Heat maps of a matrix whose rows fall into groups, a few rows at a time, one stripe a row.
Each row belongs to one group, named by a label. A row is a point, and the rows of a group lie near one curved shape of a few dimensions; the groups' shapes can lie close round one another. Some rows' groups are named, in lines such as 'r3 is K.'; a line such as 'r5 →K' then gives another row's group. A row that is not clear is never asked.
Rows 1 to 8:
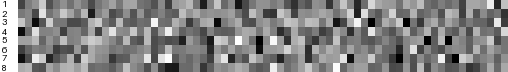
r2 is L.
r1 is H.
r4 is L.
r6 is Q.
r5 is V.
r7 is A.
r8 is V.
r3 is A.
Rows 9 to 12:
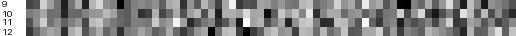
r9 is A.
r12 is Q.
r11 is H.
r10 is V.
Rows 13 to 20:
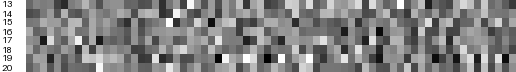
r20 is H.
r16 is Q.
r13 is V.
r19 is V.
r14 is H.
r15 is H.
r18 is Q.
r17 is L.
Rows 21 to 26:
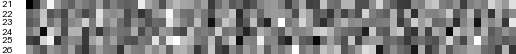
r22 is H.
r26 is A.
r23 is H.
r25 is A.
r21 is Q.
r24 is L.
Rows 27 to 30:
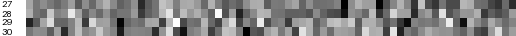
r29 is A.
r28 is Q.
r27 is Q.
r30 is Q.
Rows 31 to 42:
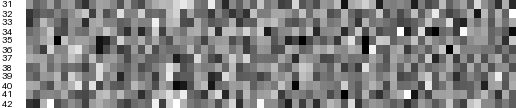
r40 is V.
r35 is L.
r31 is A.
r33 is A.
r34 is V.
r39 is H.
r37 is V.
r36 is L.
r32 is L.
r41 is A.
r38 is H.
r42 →A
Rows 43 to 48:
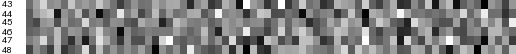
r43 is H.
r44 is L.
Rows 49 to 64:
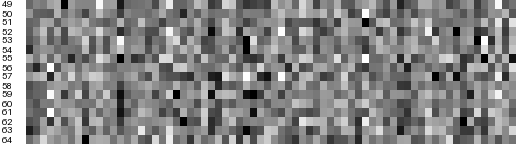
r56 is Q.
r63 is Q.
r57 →V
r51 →H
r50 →A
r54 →H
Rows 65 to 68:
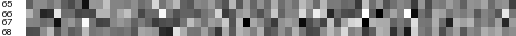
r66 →A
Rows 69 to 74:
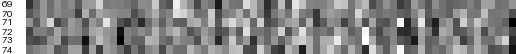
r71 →V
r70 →Q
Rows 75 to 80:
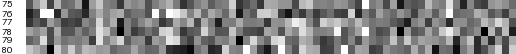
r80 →V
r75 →A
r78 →A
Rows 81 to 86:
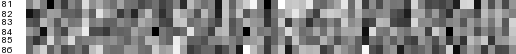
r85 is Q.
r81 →V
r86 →H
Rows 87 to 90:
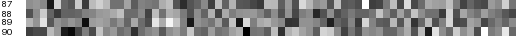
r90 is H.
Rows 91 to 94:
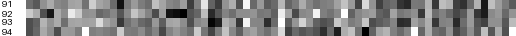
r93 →H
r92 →V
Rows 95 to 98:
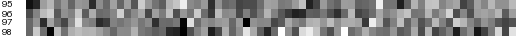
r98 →V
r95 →Q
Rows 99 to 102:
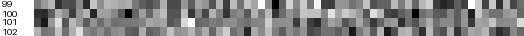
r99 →V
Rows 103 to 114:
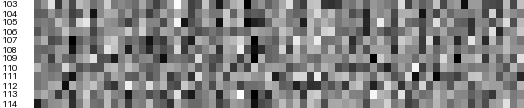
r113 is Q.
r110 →A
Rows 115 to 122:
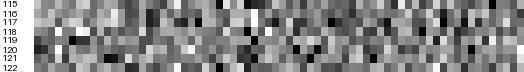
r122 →H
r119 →H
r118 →Q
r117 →V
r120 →Q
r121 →L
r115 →Q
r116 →V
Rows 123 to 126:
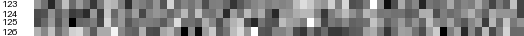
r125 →H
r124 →Q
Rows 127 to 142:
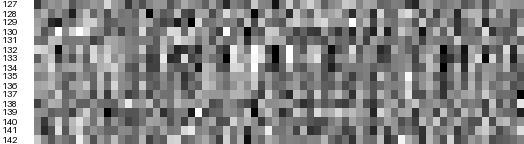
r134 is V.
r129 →V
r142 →Q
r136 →V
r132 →V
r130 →Q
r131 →A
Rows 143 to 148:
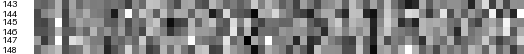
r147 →Q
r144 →L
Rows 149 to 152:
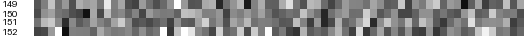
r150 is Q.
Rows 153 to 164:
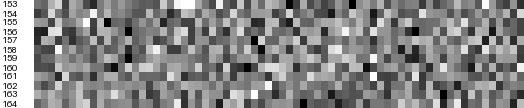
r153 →A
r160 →L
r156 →A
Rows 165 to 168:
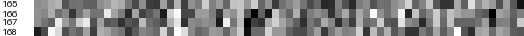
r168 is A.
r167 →Q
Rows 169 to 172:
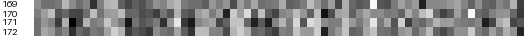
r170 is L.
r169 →A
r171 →Q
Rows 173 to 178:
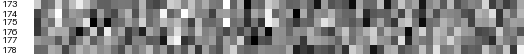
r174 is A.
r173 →Q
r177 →Q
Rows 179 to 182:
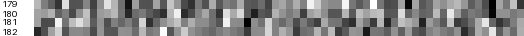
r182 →A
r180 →Q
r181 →Q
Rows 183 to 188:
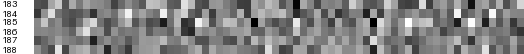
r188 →L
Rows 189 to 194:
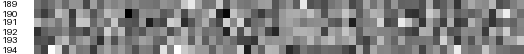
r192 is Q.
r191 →Q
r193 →L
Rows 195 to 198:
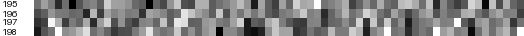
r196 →Q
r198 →Q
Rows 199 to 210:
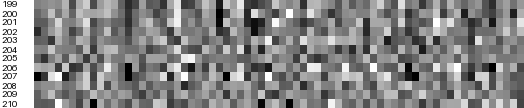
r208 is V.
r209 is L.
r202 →Q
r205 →Q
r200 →H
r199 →Q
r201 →Q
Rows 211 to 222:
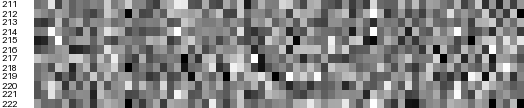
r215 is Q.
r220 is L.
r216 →H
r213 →Q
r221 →A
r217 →V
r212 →A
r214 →A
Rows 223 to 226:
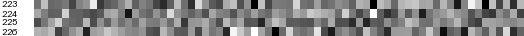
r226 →V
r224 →A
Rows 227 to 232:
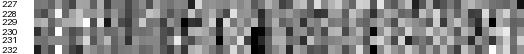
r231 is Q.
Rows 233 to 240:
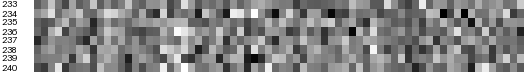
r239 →Q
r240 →A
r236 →A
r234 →V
